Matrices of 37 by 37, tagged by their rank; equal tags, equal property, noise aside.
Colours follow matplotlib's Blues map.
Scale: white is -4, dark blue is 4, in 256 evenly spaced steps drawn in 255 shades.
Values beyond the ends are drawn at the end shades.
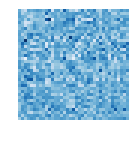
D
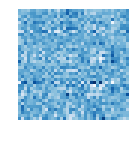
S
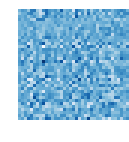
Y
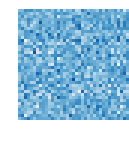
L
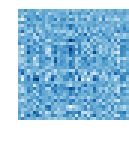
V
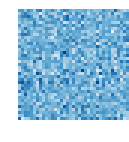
D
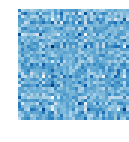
S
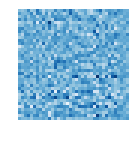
D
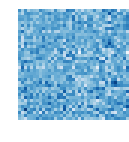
D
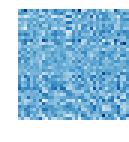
S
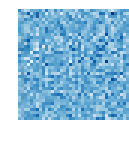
L
